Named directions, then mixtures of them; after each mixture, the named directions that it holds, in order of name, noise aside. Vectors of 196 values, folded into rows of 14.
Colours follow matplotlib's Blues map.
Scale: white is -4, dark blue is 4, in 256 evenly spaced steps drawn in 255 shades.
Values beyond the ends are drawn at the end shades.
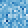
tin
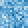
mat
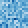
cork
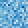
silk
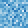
silk.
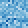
cork, tin.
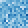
silk, tin.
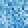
mat, silk, tin.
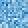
cork.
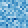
cork, tin.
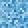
cork, silk.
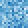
mat, tin.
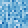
cork, tin.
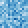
cork, mat.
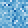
cork, mat, silk.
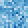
mat.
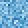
cork, silk.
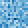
cork.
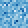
cork, silk, tin.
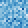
cork, mat, tin.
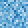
silk.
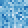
mat.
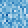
tin.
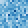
cork, mat, tin.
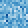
tin.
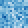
mat.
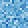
cork, silk, tin.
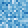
cork.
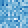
cork, mat.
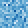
cork, silk.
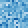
cork.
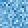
silk.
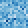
cork, tin.
